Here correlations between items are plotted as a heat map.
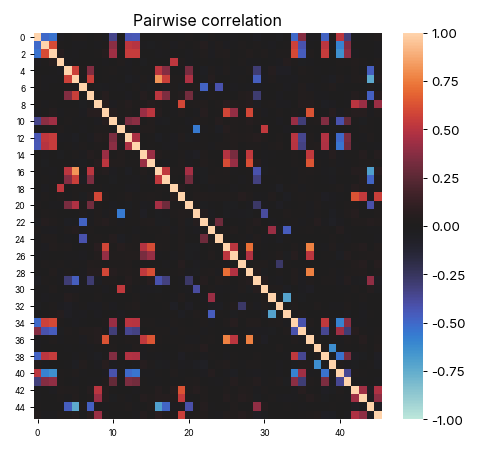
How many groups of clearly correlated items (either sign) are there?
10
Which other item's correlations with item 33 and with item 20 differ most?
31
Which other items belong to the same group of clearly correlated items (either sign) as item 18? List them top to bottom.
3
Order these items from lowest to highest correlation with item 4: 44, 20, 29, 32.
44, 29, 32, 20
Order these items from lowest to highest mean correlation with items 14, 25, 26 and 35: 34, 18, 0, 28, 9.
34, 18, 0, 9, 28
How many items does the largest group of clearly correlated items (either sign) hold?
11
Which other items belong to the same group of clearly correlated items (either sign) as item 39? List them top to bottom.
37
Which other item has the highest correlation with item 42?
19
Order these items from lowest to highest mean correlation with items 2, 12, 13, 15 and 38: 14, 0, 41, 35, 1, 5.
0, 35, 5, 14, 41, 1
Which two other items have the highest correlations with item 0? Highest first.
40, 35
